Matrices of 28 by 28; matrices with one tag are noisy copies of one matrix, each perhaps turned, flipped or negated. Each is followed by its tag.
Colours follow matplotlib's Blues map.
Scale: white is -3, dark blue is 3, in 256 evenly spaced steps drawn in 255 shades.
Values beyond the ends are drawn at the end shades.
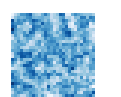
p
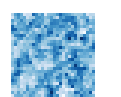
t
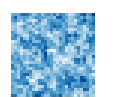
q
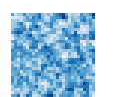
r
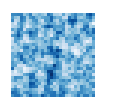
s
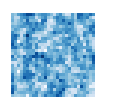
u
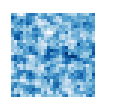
s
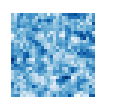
p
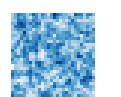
r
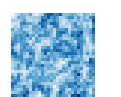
u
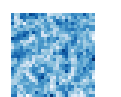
p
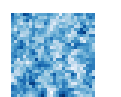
t
